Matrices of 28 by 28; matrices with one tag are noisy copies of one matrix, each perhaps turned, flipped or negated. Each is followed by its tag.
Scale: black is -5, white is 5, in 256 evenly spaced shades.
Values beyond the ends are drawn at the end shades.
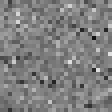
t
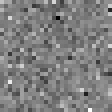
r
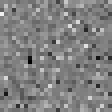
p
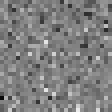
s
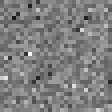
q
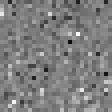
s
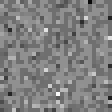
r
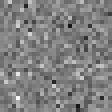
q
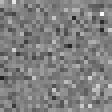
s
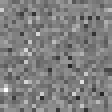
t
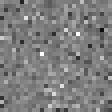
r
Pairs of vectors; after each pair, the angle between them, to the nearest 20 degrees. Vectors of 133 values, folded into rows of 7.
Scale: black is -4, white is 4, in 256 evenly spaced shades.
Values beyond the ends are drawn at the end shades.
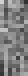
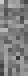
20 degrees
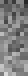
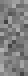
60 degrees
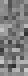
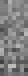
160 degrees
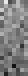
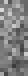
40 degrees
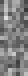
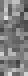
40 degrees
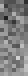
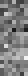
80 degrees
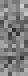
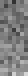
60 degrees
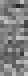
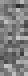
20 degrees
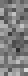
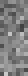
140 degrees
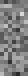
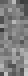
80 degrees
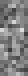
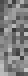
120 degrees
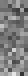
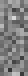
40 degrees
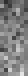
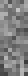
80 degrees
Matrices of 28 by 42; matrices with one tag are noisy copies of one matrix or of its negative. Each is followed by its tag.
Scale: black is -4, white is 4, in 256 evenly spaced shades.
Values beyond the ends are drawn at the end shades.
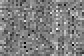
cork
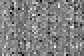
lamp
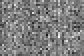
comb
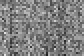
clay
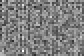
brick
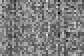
comb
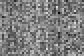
comb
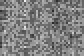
cork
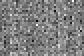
clay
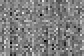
clay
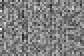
brick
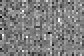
brick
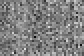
lamp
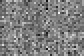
comb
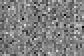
lamp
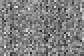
clay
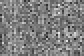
comb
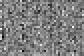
brick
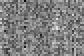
cork
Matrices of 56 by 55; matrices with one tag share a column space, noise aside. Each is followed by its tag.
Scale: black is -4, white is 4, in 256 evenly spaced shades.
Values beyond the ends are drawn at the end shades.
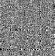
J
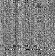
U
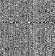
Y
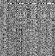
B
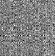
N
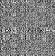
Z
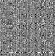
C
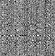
N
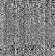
U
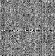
Z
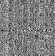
Z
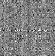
Z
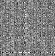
C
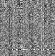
U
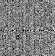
Z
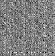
C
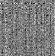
B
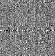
Z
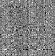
J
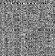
B
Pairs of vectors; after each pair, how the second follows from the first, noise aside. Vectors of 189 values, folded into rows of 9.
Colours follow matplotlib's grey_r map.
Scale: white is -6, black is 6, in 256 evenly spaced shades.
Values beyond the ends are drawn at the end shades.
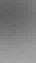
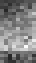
wrapped around, scaled up.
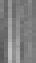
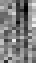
reversed, negated, scaled up.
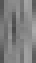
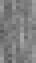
reversed, negated, shrunk.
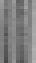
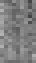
reversed, partly zeroed.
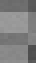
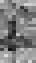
wrapped around, scaled up.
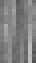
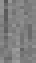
reversed, negated, shrunk.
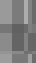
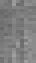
wrapped around, shrunk.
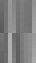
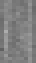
wrapped around, shrunk.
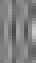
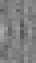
reversed, shrunk.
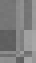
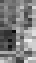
scaled up.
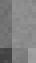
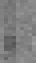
wrapped around, shrunk.
